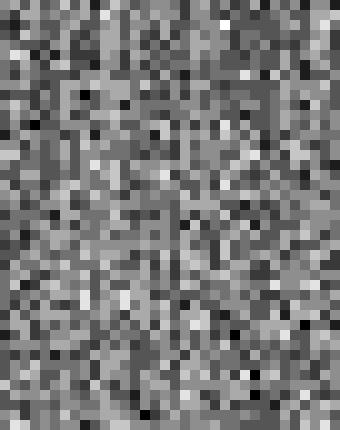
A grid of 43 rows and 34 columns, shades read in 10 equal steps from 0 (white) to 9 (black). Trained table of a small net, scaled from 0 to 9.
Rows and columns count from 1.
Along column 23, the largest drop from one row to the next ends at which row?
3
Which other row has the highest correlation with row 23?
31
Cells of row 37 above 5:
11
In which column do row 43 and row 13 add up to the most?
4
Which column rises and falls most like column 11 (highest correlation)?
20
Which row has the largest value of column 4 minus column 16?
13
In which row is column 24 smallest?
17
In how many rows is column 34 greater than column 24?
16
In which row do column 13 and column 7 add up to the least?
30
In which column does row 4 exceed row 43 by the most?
2
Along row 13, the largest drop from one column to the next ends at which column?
23
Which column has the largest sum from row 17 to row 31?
18
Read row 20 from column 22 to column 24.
5 4 4
